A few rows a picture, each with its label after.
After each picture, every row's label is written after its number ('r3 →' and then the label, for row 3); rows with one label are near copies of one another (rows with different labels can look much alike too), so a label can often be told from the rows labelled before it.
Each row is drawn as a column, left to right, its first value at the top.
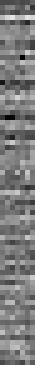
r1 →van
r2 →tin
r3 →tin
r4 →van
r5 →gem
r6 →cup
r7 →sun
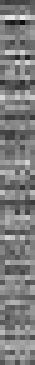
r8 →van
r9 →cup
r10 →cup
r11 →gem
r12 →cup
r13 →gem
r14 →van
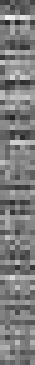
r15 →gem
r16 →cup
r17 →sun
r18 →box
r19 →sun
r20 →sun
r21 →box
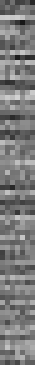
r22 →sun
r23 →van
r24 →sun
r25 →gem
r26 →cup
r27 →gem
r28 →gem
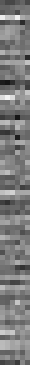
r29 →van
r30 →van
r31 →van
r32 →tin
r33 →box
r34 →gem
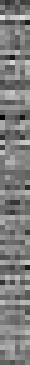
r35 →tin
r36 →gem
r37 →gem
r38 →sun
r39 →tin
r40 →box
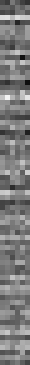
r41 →van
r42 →van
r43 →sun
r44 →cup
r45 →gem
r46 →van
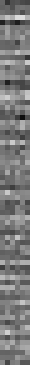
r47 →box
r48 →van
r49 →box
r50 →cup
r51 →tin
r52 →gem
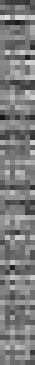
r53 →tin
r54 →cup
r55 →box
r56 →cup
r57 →cup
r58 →gem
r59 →sun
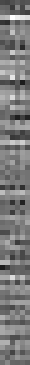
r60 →box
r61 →box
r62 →sun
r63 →tin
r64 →sun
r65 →tin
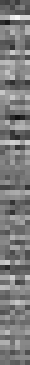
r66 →box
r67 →box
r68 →sun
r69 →tin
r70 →tin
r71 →sun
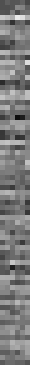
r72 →sun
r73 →sun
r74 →box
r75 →tin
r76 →tin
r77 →gem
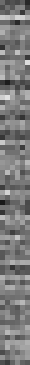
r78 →sun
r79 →van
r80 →box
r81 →cup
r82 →tin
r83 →gem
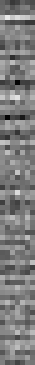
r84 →sun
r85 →tin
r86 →gem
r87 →van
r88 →tin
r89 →cup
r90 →box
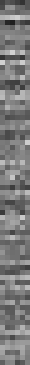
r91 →gem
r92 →cup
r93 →cup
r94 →van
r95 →gem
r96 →box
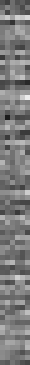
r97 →gem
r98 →tin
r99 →box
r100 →sun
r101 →sun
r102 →van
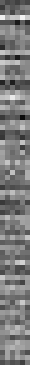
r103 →sun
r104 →gem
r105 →van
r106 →gem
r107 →tin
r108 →cup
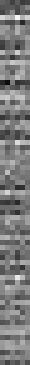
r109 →sun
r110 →van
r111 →gem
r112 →sun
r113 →box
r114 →tin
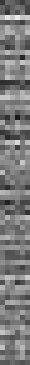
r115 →van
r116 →sun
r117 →sun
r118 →tin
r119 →gem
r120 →sun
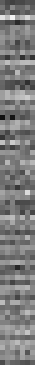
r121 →tin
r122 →gem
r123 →tin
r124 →box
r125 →gem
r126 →van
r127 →gem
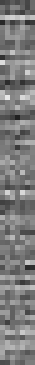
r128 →gem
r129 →van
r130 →cup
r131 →tin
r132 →van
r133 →box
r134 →box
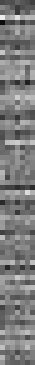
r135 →cup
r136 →box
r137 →box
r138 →sun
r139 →box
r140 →van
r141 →box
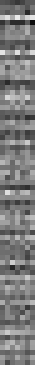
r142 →cup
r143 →van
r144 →box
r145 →cup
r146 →box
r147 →sun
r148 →cup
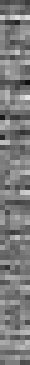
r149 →tin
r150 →box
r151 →cup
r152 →cup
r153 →van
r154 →van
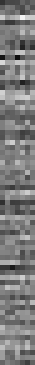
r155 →gem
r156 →box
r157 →box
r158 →gem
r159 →sun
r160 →van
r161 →sun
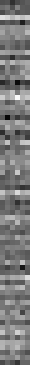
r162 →van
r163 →tin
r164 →gem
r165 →van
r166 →box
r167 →sun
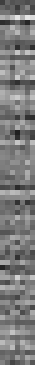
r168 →box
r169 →box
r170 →van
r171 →sun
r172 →box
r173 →cup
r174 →sun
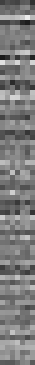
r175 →gem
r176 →gem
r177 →van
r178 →gem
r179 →cup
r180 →cup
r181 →gem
